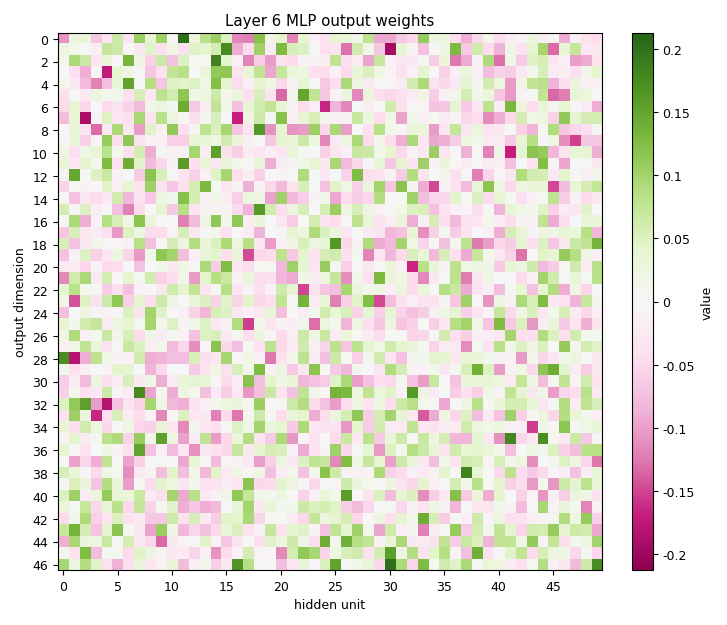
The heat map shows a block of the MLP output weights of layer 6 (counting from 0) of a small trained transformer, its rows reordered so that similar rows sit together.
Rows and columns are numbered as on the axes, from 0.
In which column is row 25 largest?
40
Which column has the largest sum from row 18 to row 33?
22
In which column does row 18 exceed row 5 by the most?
25
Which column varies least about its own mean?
35
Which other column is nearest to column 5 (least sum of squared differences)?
10
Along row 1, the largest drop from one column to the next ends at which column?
16
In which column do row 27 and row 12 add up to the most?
27
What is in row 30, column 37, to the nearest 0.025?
0.025
